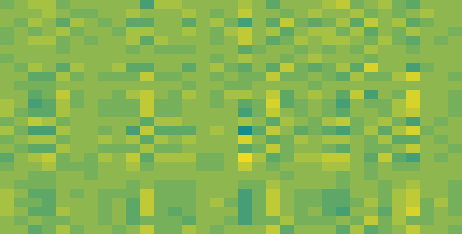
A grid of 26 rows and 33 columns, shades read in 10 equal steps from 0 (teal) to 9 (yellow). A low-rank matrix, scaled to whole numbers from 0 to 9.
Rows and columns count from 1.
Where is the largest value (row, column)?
18, 18
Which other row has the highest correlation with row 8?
3
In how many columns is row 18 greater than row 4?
16
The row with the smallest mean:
15
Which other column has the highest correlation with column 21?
27
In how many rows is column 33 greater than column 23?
6
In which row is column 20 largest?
12
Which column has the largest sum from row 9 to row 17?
30
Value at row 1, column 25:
7
